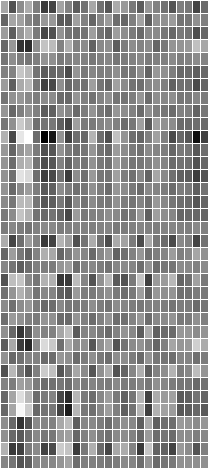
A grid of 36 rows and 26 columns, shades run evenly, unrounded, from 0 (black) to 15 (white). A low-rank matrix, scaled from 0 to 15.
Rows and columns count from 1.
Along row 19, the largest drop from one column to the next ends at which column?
2
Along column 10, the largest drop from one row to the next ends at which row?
33
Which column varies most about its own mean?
3
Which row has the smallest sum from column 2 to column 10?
35
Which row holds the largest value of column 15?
11
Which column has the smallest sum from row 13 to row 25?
9
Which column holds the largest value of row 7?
4
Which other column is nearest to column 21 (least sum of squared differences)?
13
